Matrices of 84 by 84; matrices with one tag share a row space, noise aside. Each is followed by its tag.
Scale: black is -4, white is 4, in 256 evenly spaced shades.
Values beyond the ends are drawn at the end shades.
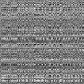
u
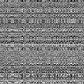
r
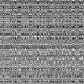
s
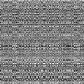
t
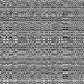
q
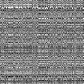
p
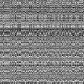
s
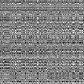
s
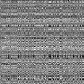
u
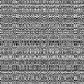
t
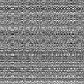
r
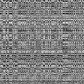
q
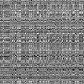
s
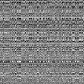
s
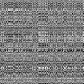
p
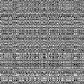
t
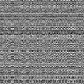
r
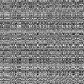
s
